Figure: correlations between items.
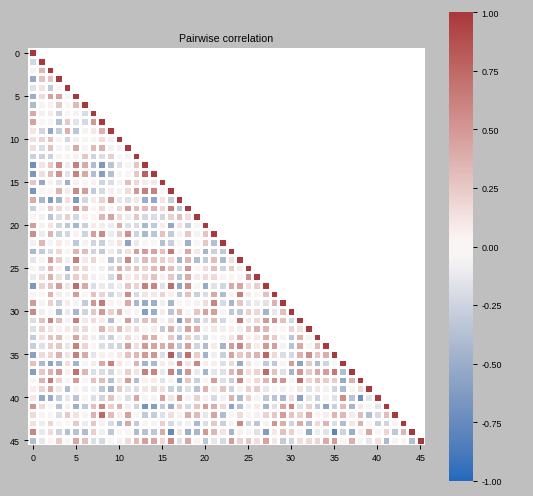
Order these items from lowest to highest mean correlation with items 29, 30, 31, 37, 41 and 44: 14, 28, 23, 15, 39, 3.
23, 14, 3, 15, 39, 28
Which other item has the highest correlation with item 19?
36
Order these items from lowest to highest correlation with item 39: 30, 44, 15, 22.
30, 15, 22, 44
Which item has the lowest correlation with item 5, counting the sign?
17
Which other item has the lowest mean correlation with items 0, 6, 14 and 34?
41
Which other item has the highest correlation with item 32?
35
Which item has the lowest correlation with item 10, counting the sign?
43
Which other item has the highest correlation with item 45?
16
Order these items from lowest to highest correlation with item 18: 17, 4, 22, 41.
22, 17, 41, 4
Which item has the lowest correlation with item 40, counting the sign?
38
